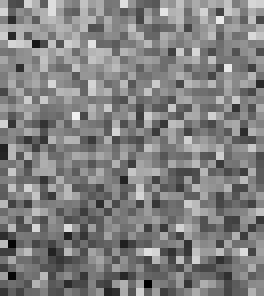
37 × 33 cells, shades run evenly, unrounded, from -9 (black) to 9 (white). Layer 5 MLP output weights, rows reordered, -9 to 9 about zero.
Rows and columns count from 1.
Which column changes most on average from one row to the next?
2
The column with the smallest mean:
11
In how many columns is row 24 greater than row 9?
15
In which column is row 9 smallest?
3
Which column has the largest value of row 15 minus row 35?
10
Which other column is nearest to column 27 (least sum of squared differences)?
26
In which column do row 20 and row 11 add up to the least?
33
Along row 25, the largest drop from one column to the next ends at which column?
6
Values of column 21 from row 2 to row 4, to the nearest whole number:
7 0 -2
